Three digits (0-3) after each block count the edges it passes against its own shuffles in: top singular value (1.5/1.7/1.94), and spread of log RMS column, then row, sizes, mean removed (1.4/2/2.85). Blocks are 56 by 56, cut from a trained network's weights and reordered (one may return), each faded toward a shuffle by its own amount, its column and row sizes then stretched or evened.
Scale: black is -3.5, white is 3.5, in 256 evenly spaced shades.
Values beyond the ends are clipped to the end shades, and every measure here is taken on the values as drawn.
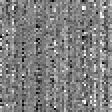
2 3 0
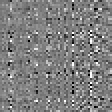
3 3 2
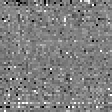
0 0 2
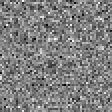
0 0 1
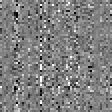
1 3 1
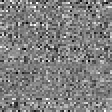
1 0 3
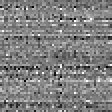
3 1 3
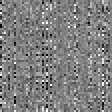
2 3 0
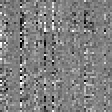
2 3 1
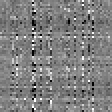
3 3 0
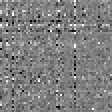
2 2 1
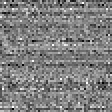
3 0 2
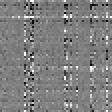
3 3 1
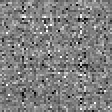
0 1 0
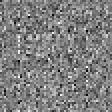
2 2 1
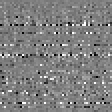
1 0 3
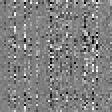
2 3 1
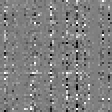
2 3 1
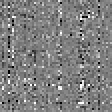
0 3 1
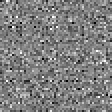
1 1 2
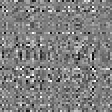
3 2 3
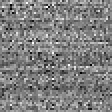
2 1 1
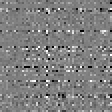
1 2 3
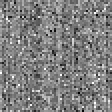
1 0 0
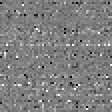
0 0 2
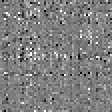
0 2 2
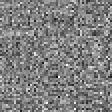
2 1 1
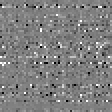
0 1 3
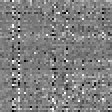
1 2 2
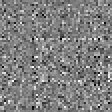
1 2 2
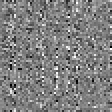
0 3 1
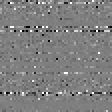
1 0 3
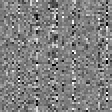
2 3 0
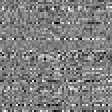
3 0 3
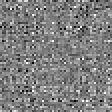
1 1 3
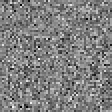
0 1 1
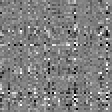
2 3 2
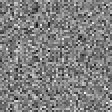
2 1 0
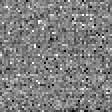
0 0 0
